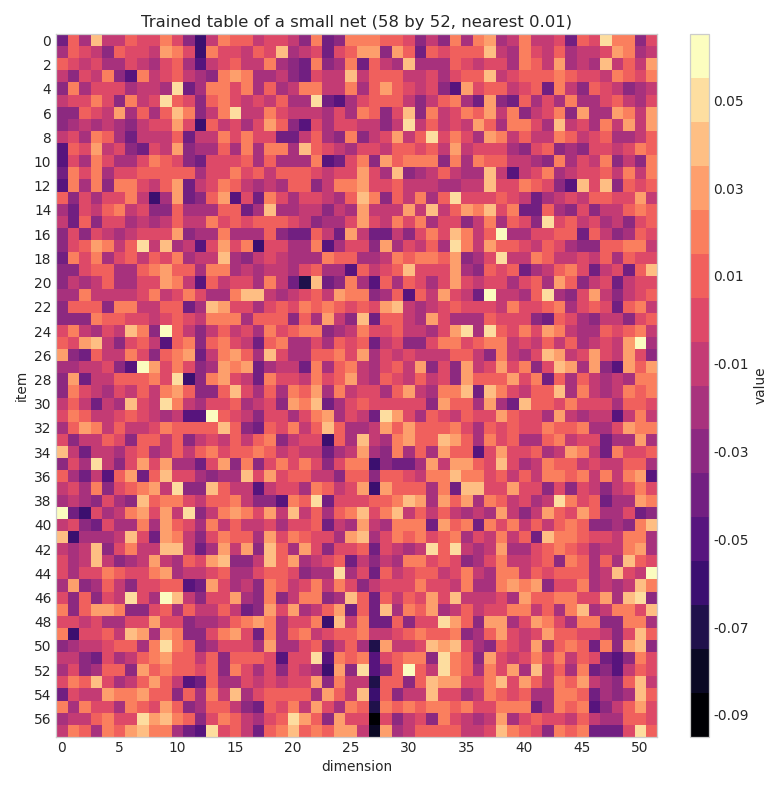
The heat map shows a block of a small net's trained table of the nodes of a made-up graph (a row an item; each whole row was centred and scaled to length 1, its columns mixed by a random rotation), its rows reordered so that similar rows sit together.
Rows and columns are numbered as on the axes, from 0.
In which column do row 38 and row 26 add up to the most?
43
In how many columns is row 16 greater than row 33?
19
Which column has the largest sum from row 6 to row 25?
37
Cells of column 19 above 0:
17
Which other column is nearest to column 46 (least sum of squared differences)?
16
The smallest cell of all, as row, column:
56, 27
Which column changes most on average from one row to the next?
11
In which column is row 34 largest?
0
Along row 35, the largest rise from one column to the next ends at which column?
3
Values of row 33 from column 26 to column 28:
0.04 -0.01 -0.02
